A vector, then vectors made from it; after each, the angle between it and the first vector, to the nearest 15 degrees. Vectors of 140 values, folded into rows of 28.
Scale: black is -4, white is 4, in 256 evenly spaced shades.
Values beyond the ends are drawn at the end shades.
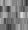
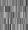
60 degrees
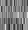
75 degrees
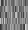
90 degrees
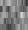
15 degrees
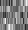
135 degrees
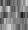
165 degrees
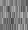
45 degrees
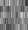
30 degrees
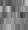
165 degrees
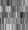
150 degrees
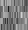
45 degrees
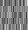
105 degrees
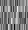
105 degrees
